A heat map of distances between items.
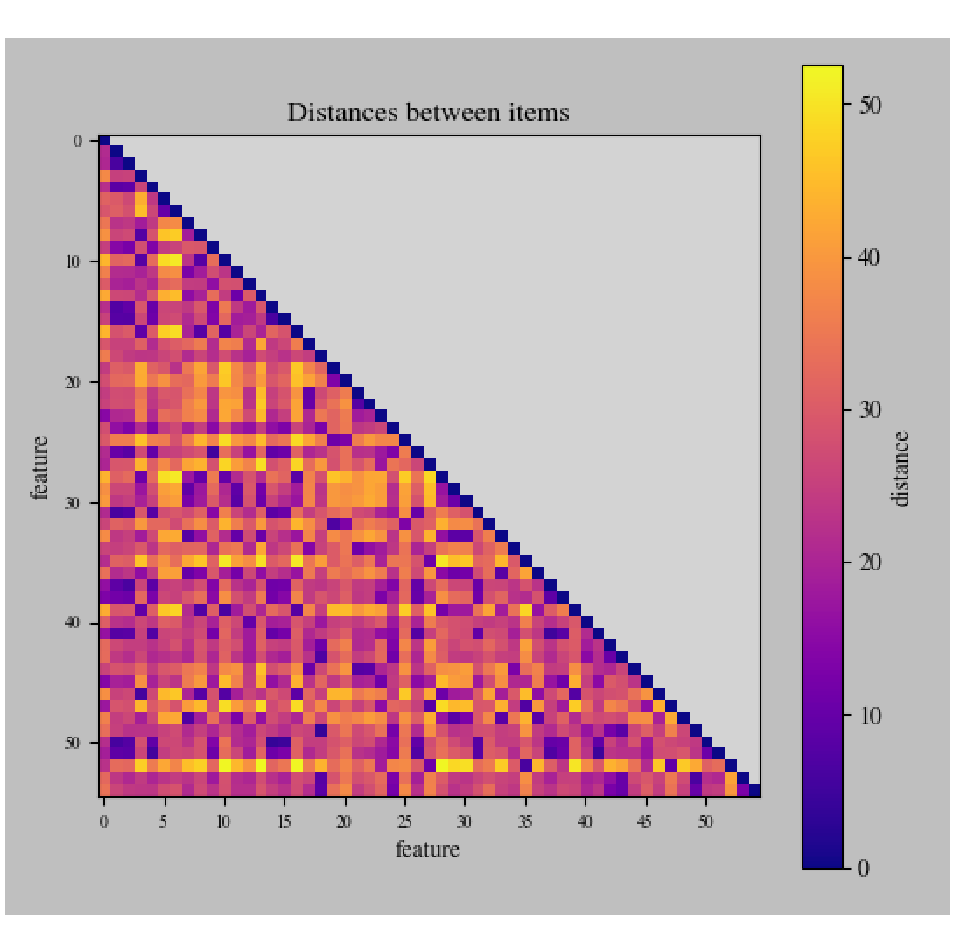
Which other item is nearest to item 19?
32
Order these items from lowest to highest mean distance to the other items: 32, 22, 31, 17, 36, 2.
2, 31, 36, 17, 22, 32
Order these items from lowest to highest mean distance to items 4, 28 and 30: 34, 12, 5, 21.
12, 34, 21, 5
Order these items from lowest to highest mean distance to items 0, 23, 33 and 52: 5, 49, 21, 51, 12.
51, 21, 12, 49, 5
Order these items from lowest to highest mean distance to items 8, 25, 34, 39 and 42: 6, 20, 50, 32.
50, 32, 20, 6
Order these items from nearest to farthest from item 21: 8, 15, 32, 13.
15, 32, 8, 13
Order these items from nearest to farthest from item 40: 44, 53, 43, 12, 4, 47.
12, 43, 53, 4, 44, 47
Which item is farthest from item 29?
52
